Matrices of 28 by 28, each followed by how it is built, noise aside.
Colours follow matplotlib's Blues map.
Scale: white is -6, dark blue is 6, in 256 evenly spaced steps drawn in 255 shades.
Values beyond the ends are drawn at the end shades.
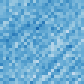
Hankel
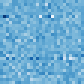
uneven rows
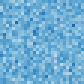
repeating rows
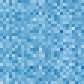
repeating rows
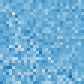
lower triangular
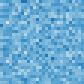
repeating rows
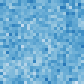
smooth
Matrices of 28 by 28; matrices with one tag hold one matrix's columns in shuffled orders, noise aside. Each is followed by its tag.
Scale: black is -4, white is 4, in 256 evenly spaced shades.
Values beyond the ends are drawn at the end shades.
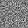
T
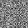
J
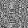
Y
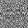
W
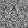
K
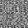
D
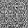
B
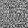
B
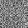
J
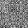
D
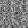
D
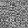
T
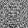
B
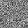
T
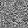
T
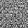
B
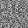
Y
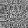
K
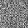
J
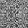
B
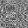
K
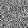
K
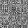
D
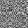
W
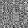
D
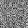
J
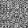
Y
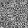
J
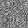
T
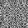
J
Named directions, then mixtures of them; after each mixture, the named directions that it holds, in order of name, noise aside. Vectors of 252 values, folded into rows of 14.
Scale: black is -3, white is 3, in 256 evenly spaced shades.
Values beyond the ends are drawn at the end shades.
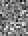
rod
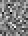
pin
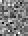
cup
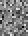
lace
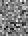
rod.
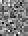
cup.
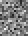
cup, rod.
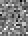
cup, rod.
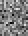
cup, lace.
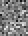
rod.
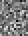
pin, rod.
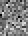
pin, rod.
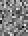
lace.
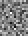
pin, rod.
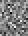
pin.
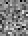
lace, rod.
